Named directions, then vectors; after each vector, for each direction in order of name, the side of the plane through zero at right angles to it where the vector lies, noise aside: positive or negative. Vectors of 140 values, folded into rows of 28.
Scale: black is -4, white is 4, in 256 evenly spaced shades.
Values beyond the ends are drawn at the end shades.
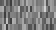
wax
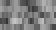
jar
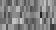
positive, positive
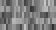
positive, positive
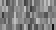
positive, positive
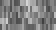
negative, positive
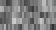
positive, positive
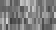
negative, positive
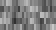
negative, negative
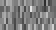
negative, negative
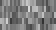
negative, positive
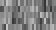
negative, negative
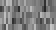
negative, negative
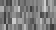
positive, positive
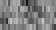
positive, negative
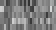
positive, positive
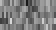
positive, negative
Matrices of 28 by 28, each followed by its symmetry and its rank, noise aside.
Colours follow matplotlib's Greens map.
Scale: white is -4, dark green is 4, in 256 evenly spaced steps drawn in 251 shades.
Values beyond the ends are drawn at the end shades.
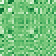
symmetric, rank two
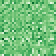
no symmetry, rank three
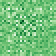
symmetric, rank four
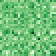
symmetric, rank two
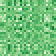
no symmetry, rank four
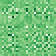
symmetric, rank two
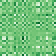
symmetric, rank two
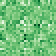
symmetric, rank three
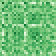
symmetric, rank three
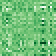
no symmetry, rank three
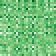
no symmetry, rank four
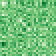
symmetric, rank three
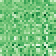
no symmetry, rank three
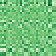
antisymmetric, rank two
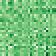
no symmetry, rank three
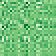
symmetric, rank three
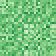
symmetric, rank four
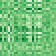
antisymmetric, rank two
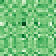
symmetric, rank two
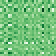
antisymmetric, rank two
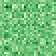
no symmetry, rank four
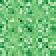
symmetric, rank three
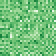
symmetric, rank three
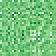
symmetric, rank three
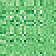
antisymmetric, rank two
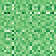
antisymmetric, rank two
